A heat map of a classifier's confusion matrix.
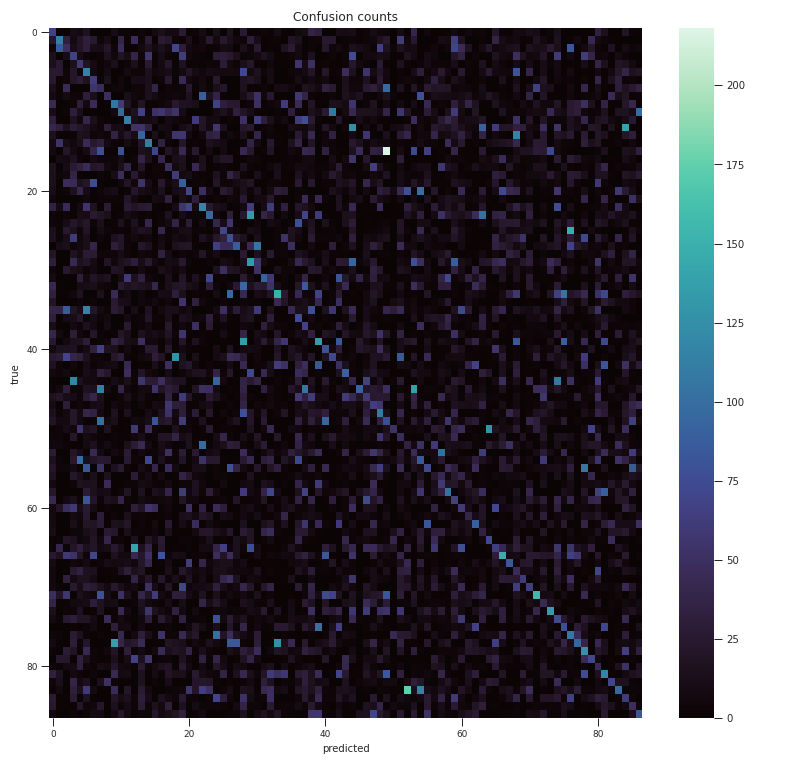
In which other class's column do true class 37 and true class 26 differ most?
78
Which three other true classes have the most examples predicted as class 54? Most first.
83, 20, 8
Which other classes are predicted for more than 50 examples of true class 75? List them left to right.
39, 42, 62, 81
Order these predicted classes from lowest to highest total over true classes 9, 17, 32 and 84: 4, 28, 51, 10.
51, 4, 10, 28
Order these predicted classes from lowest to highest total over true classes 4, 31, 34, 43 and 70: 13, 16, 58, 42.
16, 13, 58, 42
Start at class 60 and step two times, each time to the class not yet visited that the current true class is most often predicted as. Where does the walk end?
12
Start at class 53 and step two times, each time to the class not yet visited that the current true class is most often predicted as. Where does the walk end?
39
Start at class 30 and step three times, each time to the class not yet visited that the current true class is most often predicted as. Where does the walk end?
24
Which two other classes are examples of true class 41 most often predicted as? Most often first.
18, 51
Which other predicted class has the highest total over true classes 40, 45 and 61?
7
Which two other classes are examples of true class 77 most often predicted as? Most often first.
9, 33
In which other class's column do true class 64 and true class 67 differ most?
20
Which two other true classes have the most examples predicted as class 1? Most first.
2, 14
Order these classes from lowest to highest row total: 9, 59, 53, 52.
52, 59, 53, 9
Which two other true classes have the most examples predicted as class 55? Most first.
62, 15
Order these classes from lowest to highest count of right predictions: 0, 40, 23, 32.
32, 0, 40, 23
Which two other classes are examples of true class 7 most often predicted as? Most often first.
49, 71
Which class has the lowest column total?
50
